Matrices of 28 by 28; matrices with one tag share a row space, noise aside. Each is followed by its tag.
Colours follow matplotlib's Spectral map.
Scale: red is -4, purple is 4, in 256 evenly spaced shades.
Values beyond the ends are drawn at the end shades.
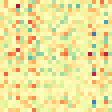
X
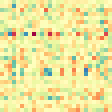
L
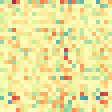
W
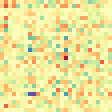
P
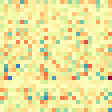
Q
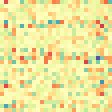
L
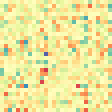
Q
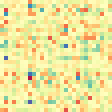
P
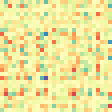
Q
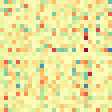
Q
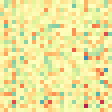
L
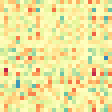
X
